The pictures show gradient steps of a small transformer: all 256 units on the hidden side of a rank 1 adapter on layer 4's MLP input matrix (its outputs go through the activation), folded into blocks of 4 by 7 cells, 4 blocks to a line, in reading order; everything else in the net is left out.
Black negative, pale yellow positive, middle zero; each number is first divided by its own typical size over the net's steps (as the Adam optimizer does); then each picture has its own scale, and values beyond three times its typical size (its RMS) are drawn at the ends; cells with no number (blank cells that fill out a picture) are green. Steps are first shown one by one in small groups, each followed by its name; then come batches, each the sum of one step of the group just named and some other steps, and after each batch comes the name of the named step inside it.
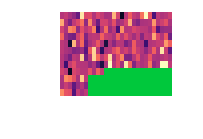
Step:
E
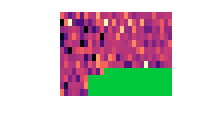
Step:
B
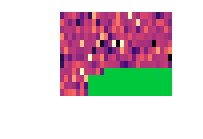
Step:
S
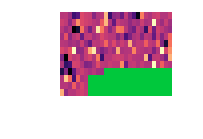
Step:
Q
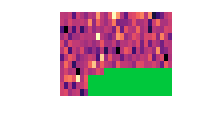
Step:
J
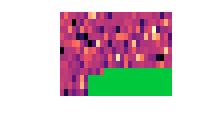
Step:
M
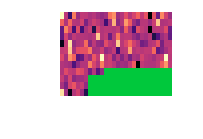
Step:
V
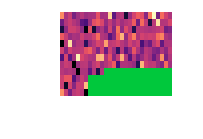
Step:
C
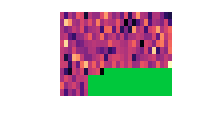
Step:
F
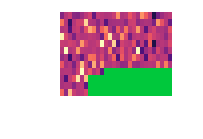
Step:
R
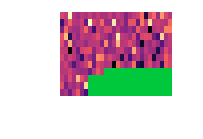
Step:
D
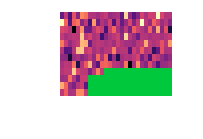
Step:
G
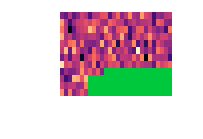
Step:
R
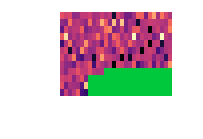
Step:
D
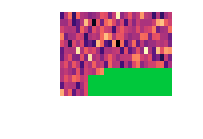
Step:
M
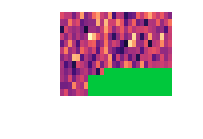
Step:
C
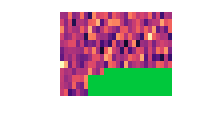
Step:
M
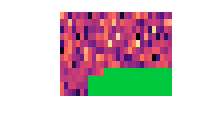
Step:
V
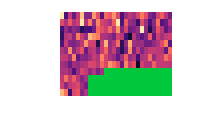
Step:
V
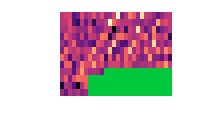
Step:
M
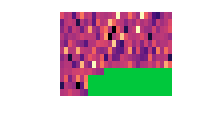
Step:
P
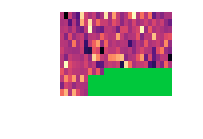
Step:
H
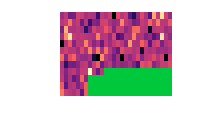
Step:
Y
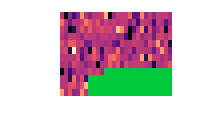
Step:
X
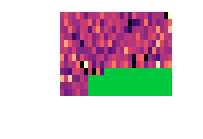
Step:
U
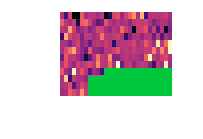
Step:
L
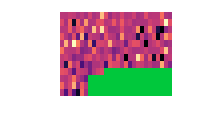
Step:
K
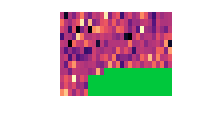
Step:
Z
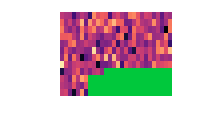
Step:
Z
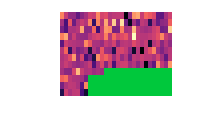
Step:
U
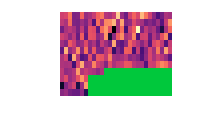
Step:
P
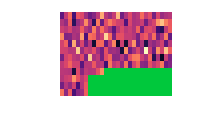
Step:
K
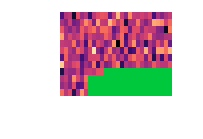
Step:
K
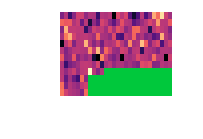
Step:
Y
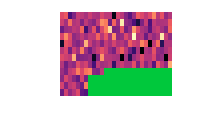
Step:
Y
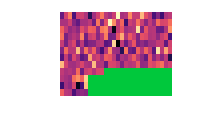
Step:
P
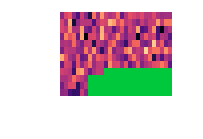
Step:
K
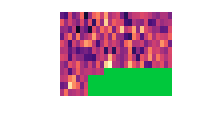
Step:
Z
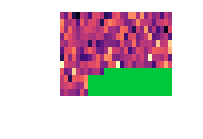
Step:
L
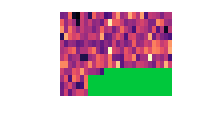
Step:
L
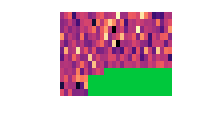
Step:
P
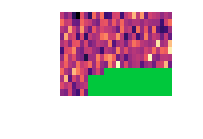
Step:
L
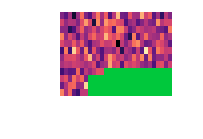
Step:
X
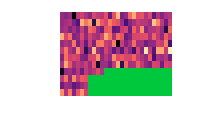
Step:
H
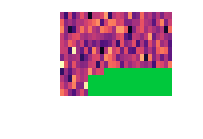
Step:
X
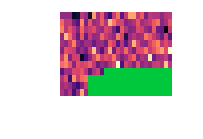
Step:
L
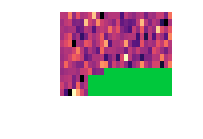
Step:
U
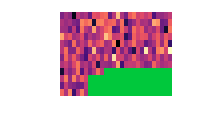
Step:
Z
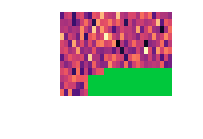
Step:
K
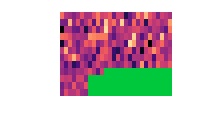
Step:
Y
